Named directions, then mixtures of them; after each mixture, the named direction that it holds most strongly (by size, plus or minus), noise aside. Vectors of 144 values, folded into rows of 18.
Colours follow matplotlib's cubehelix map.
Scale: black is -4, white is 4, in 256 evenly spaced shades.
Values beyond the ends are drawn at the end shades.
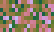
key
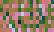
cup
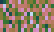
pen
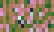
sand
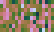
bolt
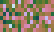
pen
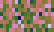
sand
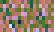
cup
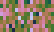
sand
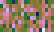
bolt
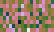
cup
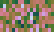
sand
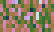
bolt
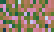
pen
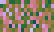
pen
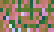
cup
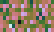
cup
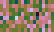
bolt
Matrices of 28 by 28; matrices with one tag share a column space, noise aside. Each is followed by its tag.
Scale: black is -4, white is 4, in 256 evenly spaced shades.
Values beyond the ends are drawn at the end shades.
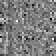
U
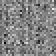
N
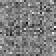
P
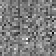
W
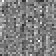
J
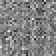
U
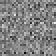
U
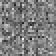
U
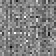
W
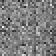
P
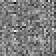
P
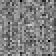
J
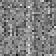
P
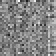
J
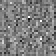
W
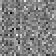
N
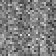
N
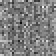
J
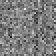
N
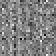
U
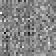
W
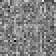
J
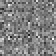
U
